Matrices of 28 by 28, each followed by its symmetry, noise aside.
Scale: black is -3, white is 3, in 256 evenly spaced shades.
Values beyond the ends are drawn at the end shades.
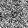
symmetric.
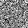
symmetric across the other diagonal.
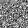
symmetric.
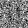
same after a half turn.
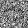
same after a half turn.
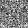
mirrored left to right.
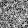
symmetric.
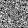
same after a half turn.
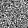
symmetric across the other diagonal.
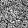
symmetric across the other diagonal.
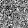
symmetric.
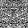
mirrored left to right.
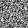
same after a half turn.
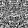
mirrored left to right.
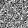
symmetric.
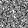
same after a half turn.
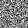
symmetric across the other diagonal.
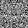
mirrored left to right.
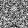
mirrored left to right.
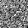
symmetric.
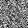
same after a half turn.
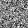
same after a half turn.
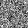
symmetric across the other diagonal.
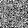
symmetric.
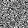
same after a half turn.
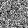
symmetric.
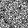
symmetric across the other diagonal.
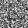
symmetric across the other diagonal.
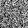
symmetric across the other diagonal.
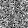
same after a half turn.
